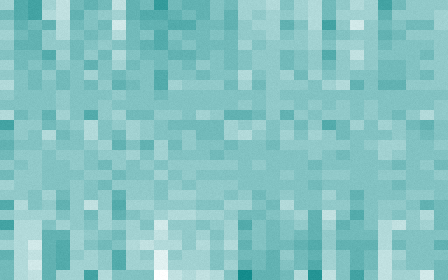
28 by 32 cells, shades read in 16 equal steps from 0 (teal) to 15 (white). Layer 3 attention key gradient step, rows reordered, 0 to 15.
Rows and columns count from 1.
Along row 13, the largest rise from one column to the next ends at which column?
2
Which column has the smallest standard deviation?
30
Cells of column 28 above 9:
6
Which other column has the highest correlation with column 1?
20
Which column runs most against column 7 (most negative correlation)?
31
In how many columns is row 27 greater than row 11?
14
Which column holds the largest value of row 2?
5
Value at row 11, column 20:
8
